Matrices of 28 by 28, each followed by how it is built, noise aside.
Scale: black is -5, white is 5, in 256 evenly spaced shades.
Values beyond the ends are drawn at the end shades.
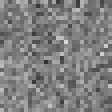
blocks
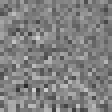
lower triangular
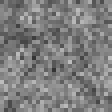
smooth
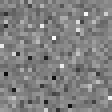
sparse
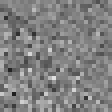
lower triangular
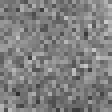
smooth
